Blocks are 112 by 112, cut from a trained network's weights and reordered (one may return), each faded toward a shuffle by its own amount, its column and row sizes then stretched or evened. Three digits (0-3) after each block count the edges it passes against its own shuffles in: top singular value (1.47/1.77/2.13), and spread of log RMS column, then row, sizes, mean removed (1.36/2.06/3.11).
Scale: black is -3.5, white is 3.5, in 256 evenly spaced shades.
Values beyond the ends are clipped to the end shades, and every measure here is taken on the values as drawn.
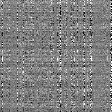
3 3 0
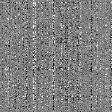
2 3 2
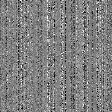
3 3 0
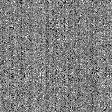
1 1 1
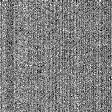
3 0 1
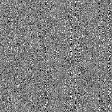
1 3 0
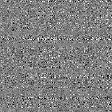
1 2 3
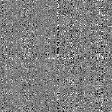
2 3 2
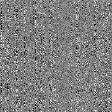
1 3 1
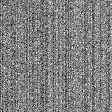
3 1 0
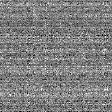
3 2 2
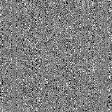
0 3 0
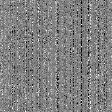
3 3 0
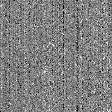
2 2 0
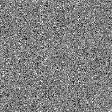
1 2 0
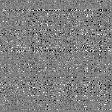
0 2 3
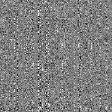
2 3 1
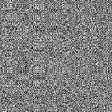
3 2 2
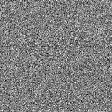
1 0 1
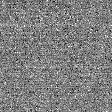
0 1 0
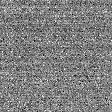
1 0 0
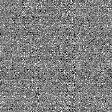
1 2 0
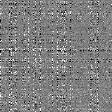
2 3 2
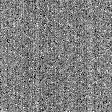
1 0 0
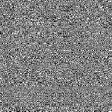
2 0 3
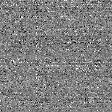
0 1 2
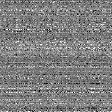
3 1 3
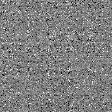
0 2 1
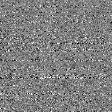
0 1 3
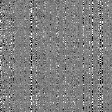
2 3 0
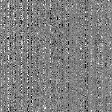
2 3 1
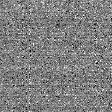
1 2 0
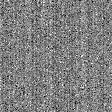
1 0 0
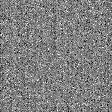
0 0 0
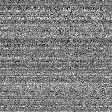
3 0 2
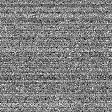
3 0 1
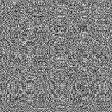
3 0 2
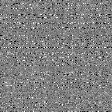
0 1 3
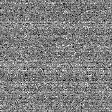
2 1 1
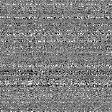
2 1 3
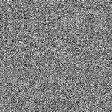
2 0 2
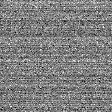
3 1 1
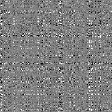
2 3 3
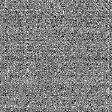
1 2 0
